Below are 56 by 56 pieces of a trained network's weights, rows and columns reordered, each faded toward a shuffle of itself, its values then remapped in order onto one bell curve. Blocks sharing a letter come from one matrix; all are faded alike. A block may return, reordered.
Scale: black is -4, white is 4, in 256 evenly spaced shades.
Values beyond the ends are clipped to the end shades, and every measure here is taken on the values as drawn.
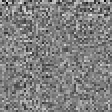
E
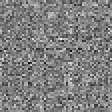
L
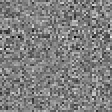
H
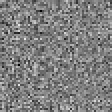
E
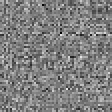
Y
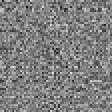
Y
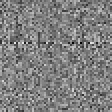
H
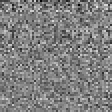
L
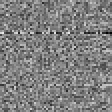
H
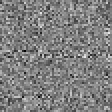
E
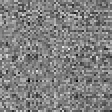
L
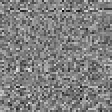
L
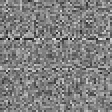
H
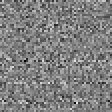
Y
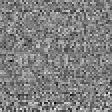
Y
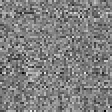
Y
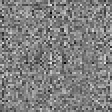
H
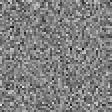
E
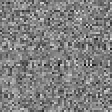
Y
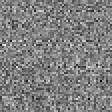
Y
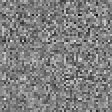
H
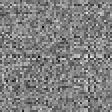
L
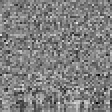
L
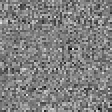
Y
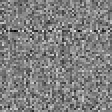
H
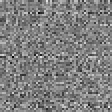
L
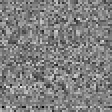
Y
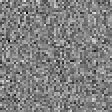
E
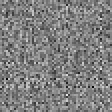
E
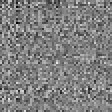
L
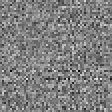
H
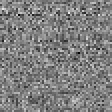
Y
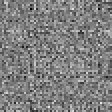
L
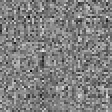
H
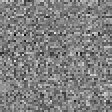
L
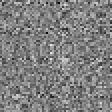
E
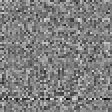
H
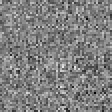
E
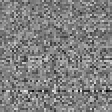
H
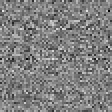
Y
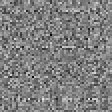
Y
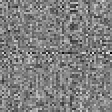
H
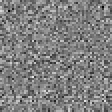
Y
